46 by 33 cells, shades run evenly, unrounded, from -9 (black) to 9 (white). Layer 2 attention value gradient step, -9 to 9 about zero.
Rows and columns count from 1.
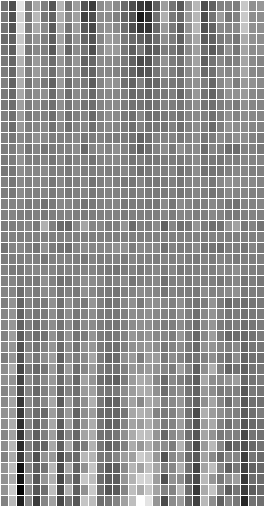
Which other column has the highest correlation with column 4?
22
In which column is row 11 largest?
3
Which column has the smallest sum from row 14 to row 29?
8
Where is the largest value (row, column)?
46, 18
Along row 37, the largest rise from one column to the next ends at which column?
4
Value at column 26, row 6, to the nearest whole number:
-2
